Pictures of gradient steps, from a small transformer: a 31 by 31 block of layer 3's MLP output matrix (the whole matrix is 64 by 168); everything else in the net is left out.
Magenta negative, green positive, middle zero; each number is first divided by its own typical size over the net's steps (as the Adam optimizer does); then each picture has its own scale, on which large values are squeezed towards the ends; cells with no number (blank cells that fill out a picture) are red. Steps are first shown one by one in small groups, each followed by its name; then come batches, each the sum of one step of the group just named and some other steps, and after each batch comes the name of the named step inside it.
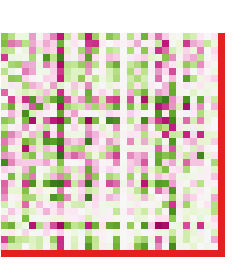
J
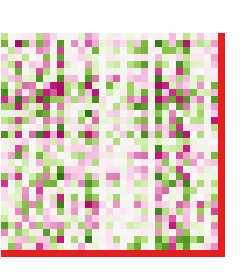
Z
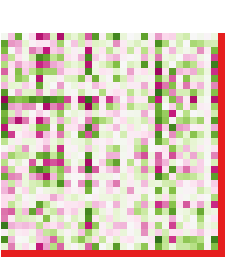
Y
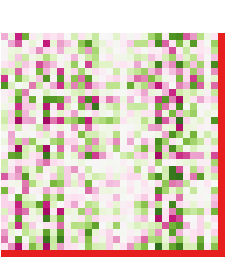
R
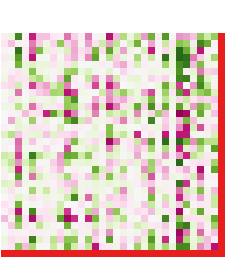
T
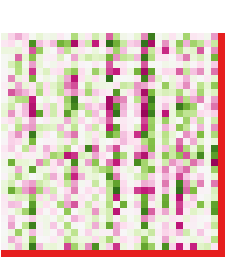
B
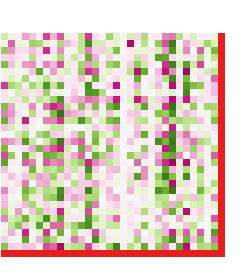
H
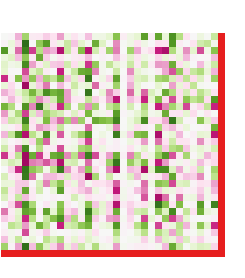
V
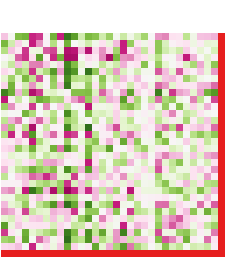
Y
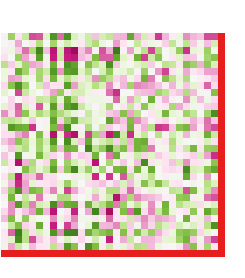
H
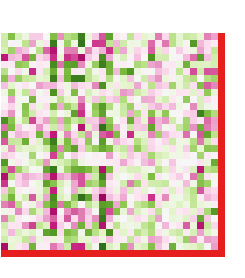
J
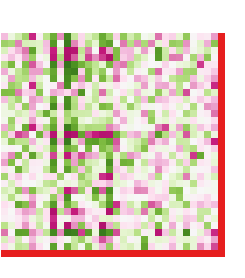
Z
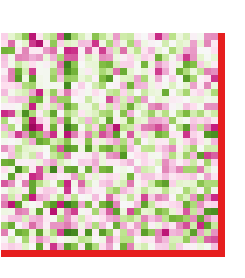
J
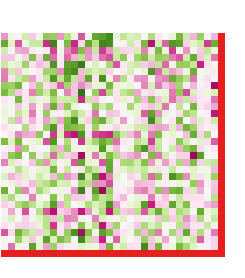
R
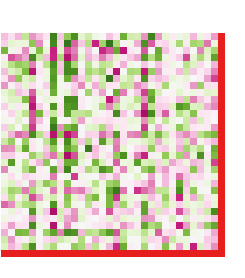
B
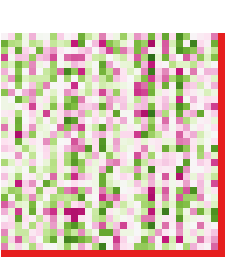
B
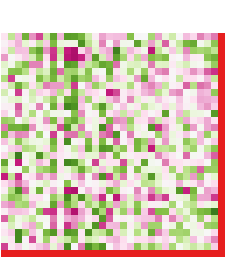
R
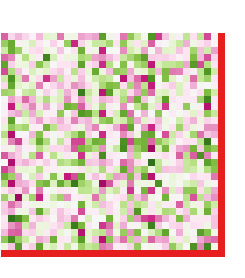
J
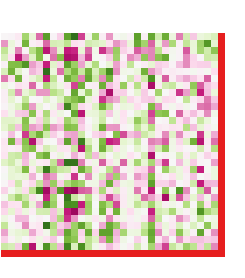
V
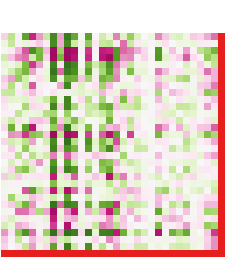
R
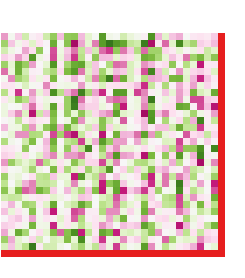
B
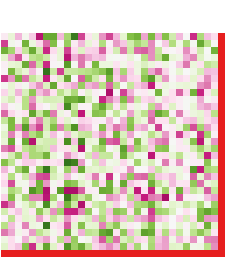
V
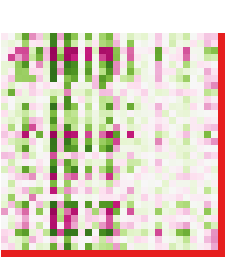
V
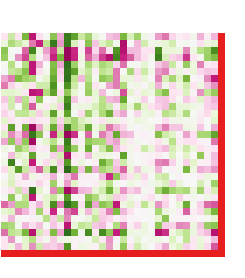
H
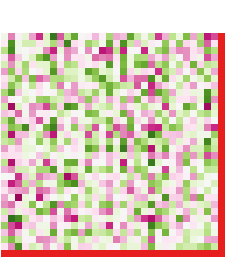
Y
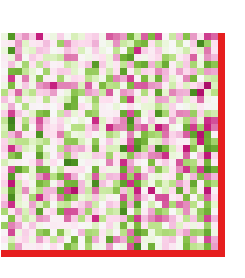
Z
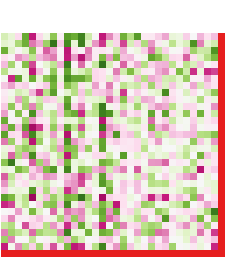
V
